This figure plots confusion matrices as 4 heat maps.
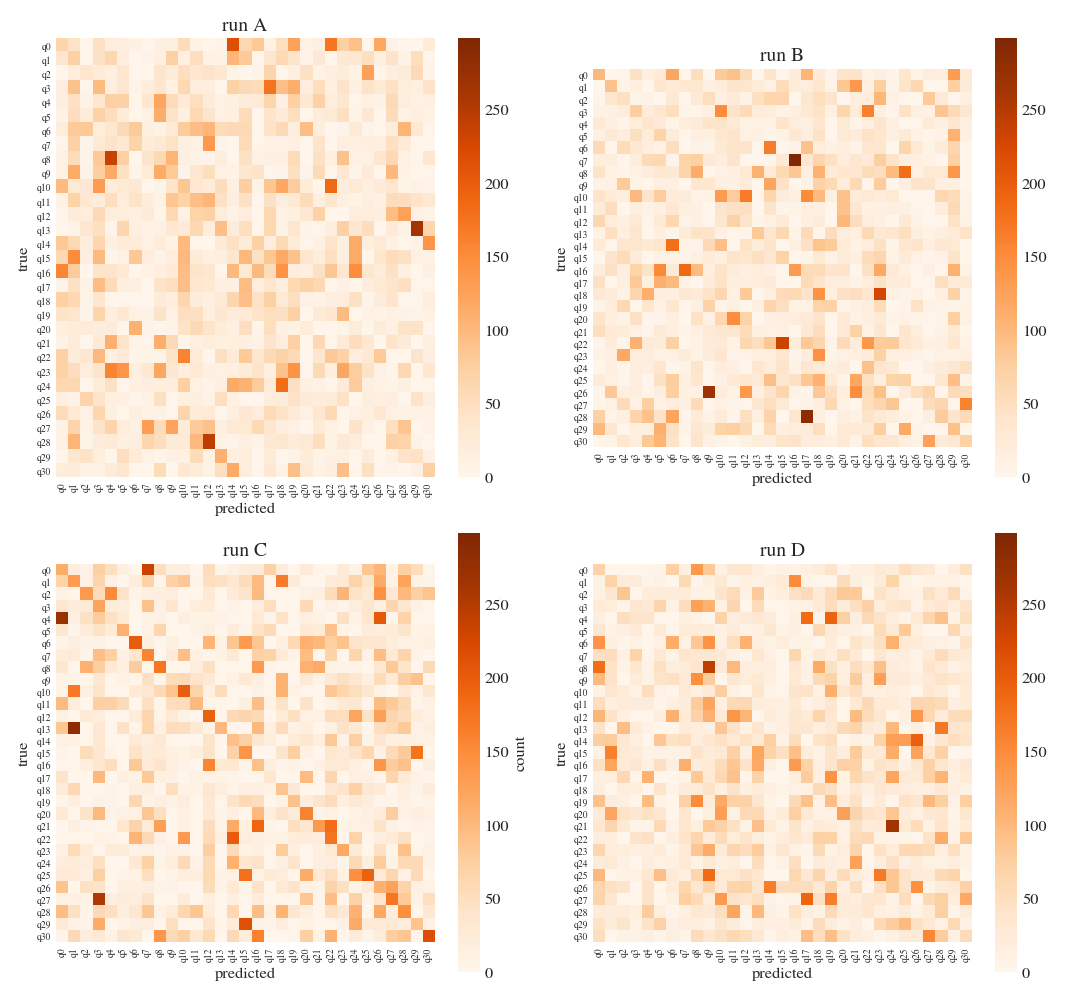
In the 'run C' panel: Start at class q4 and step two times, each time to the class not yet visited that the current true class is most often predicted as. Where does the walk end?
q7
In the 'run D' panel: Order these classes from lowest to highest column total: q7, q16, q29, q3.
q3, q29, q7, q16
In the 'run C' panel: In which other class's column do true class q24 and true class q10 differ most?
q1
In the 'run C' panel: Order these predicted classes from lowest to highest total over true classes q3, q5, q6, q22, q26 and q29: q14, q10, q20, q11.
q11, q10, q20, q14
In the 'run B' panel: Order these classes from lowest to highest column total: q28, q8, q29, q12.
q28, q8, q12, q29
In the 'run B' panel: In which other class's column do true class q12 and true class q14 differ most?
q6
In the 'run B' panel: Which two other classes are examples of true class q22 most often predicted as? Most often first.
q15, q3
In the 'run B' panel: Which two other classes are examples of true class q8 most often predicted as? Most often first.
q25, q29
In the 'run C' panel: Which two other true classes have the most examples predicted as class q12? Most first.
q16, q6
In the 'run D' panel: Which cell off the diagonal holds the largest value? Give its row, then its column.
q21, q24
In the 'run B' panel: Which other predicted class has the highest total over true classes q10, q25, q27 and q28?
q17
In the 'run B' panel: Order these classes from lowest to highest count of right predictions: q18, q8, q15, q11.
q11, q15, q8, q18
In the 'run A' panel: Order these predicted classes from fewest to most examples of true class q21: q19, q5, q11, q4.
q11, q5, q19, q4
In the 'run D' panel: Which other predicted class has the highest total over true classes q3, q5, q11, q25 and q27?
q9
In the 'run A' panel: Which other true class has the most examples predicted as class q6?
q20
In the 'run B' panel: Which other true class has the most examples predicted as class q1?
q26
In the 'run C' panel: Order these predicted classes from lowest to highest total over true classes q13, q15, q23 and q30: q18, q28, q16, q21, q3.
q21, q3, q18, q16, q28
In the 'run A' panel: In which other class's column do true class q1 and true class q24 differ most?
q18
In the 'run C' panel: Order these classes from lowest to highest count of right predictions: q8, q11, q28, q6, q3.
q11, q3, q28, q8, q6
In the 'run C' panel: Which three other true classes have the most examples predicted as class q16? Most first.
q21, q30, q8
